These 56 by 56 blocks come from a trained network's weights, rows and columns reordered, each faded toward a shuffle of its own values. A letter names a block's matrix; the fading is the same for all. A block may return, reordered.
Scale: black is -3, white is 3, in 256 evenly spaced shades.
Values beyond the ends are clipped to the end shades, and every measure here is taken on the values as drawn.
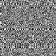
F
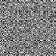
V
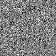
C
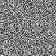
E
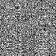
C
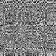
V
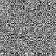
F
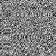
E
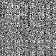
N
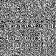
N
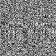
C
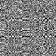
F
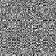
V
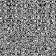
N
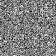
C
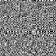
F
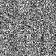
C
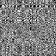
V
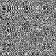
F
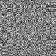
E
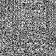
C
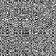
V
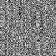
E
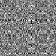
V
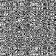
N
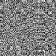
E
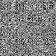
N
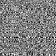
F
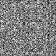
C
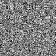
C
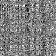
N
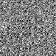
C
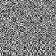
V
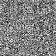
C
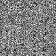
C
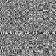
F
